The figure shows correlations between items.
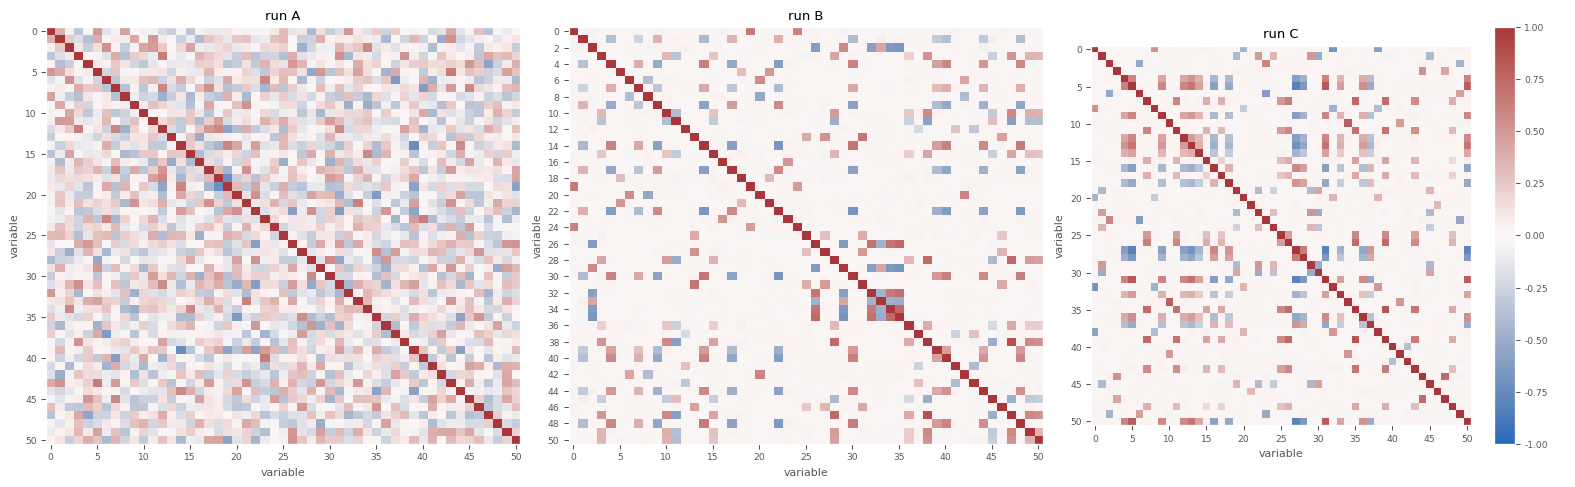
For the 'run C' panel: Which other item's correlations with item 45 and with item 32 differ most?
0
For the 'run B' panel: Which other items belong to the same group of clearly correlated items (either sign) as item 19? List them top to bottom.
0, 24
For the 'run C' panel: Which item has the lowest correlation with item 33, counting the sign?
27
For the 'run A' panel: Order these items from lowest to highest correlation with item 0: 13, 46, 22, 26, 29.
13, 26, 22, 29, 46
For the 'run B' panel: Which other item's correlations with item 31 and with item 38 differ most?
47
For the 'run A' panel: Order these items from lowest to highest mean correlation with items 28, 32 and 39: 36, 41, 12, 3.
3, 41, 12, 36
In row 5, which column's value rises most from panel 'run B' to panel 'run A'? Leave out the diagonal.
43
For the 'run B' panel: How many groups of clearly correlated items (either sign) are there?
9
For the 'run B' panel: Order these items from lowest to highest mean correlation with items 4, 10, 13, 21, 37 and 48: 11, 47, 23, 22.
22, 11, 23, 47
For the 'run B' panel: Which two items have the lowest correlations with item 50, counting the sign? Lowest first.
11, 45
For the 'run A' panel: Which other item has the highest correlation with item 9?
21
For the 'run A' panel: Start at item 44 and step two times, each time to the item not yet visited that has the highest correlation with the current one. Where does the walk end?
19
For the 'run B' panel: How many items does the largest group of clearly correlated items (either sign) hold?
12
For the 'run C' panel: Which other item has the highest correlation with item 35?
39
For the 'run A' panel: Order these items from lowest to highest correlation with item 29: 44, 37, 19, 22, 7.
22, 19, 44, 37, 7
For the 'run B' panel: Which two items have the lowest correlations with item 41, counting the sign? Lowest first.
43, 37
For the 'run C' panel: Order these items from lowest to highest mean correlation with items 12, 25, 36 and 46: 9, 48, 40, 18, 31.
18, 40, 48, 9, 31
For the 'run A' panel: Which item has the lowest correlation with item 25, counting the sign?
16
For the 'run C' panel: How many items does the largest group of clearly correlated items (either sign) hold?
15
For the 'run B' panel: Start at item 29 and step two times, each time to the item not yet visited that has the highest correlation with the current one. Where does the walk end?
33
